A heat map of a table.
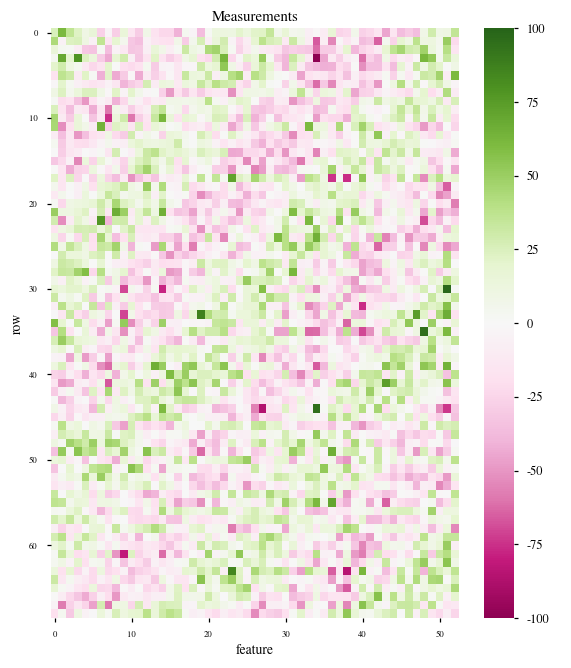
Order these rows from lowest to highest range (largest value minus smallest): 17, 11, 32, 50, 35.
50, 11, 32, 17, 35
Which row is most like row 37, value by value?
56
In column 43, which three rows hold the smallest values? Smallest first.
55, 24, 0
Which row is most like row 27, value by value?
60
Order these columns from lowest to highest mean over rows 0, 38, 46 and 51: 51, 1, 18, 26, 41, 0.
41, 0, 18, 51, 26, 1
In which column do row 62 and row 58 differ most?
39
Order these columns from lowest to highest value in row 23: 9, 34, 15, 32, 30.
15, 32, 9, 30, 34
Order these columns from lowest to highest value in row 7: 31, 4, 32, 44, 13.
44, 13, 31, 4, 32
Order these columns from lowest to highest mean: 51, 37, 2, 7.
7, 37, 2, 51
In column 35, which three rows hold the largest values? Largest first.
51, 48, 24
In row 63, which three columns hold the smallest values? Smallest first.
38, 36, 32
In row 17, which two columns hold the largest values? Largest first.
23, 40
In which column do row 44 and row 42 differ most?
34
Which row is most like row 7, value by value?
26
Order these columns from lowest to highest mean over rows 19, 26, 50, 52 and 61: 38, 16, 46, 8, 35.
46, 16, 8, 38, 35
